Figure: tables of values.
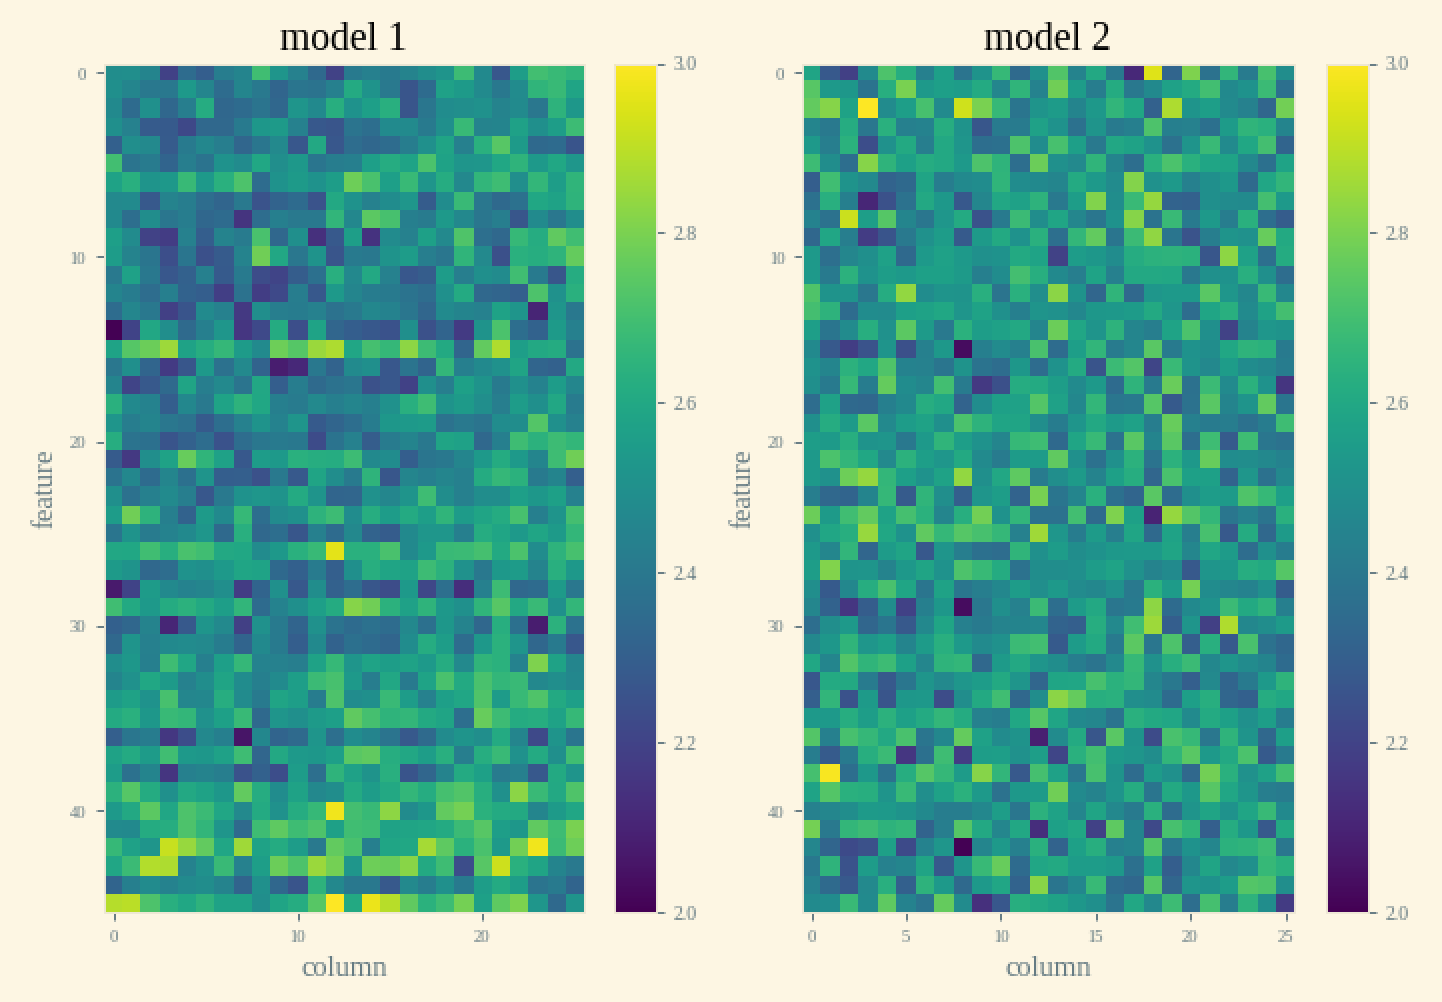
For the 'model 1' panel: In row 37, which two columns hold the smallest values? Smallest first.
8, 19
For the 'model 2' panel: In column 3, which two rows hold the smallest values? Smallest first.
7, 9
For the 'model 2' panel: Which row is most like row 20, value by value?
31
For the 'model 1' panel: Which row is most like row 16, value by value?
11
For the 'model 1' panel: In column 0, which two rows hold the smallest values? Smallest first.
14, 28
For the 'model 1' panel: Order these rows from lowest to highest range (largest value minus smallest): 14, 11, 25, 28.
25, 11, 28, 14
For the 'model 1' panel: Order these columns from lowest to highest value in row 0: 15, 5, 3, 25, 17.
3, 5, 15, 17, 25
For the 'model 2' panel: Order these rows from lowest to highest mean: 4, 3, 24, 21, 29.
29, 3, 4, 21, 24
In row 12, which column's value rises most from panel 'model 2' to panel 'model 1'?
23
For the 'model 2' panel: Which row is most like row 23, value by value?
44
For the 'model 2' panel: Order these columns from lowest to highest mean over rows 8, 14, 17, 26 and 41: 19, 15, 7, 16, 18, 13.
18, 15, 7, 16, 13, 19
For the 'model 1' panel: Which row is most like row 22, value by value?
44
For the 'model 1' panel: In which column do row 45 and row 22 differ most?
15
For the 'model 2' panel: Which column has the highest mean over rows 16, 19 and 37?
19
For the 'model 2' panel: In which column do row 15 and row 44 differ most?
8
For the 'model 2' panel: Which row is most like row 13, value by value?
27
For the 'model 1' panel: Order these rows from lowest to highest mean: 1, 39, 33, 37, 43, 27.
1, 27, 33, 37, 39, 43
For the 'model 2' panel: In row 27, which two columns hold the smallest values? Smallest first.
20, 11
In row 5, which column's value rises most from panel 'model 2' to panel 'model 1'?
17
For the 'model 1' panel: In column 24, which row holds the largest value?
9
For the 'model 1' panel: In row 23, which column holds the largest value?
17
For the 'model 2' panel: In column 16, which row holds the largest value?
24
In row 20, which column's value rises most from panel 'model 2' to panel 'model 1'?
22
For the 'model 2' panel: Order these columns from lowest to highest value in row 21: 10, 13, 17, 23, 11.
10, 23, 11, 17, 13
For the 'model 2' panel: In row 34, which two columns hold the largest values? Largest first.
13, 14
